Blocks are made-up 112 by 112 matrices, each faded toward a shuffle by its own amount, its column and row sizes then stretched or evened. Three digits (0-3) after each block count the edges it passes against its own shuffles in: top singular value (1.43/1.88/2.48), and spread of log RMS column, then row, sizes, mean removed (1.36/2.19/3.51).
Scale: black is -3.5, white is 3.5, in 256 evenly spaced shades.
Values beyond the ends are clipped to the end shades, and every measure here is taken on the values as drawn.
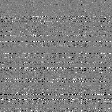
2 1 3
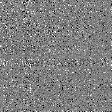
0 2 2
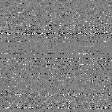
2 1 3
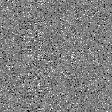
2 1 0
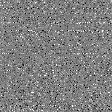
1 0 2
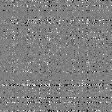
1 2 3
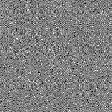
3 0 0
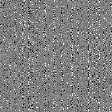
2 3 0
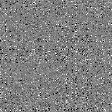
0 2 2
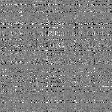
2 2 3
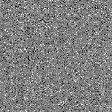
2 0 1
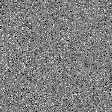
0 1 0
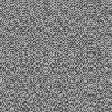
3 0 1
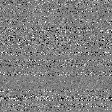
0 0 3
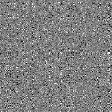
2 2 1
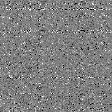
2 1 2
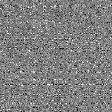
2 0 2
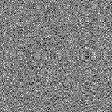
3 1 0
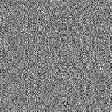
3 1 0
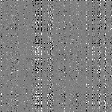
3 3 2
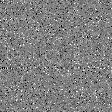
1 0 1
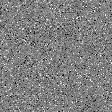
1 0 0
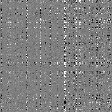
3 3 2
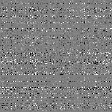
1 2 3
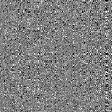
3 2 1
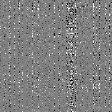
2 3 1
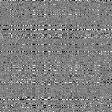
3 1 3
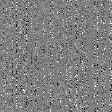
1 3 0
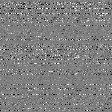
1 0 3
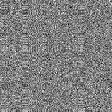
3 0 0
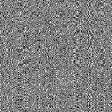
3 2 1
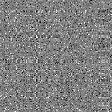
3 1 1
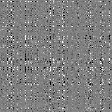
3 3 2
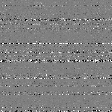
2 1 3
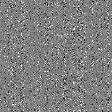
1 2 0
